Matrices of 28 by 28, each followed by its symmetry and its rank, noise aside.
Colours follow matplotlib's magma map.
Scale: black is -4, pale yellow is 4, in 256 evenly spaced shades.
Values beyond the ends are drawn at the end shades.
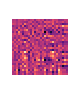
antisymmetric, rank four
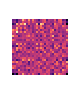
symmetric, rank three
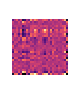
no symmetry, rank two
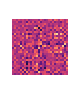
antisymmetric, rank four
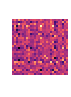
antisymmetric, rank four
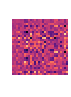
no symmetry, rank four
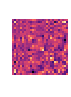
symmetric, rank four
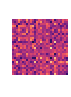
symmetric, rank three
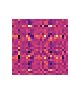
antisymmetric, rank two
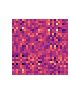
antisymmetric, rank four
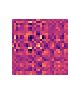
symmetric, rank three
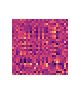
antisymmetric, rank four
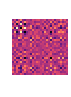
symmetric, rank two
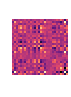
symmetric, rank two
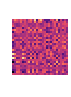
no symmetry, rank three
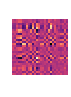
antisymmetric, rank two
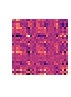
no symmetry, rank two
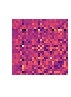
symmetric, rank three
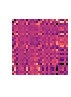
symmetric, rank two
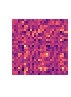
no symmetry, rank four
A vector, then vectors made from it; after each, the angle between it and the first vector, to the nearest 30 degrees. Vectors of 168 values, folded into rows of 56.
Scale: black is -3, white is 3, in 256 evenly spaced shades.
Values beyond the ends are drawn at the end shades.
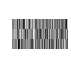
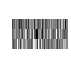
90 degrees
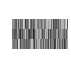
150 degrees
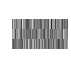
90 degrees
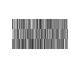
60 degrees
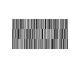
90 degrees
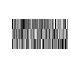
90 degrees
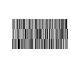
30 degrees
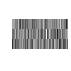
90 degrees
